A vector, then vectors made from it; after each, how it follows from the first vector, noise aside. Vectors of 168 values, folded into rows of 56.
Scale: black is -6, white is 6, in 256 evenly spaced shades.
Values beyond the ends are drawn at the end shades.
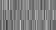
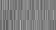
shrunk.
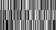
scaled up.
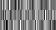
scaled up.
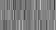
wrapped around, negated, partly zeroed.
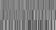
wrapped around, negated, partly zeroed.
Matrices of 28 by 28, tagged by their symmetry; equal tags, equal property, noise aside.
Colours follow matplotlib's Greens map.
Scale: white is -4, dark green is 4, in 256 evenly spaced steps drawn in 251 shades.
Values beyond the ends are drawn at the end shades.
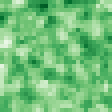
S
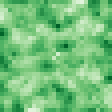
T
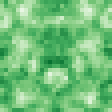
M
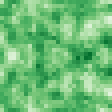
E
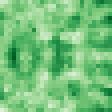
E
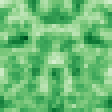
M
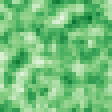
S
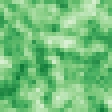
S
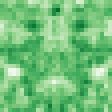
M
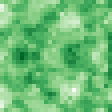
E
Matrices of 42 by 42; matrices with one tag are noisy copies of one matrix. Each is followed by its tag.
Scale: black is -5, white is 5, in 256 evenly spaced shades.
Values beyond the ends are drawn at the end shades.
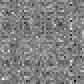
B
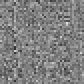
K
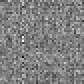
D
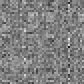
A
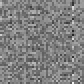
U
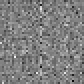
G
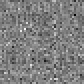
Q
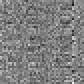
U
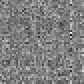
B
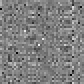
U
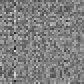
K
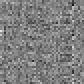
U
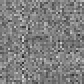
D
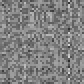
A
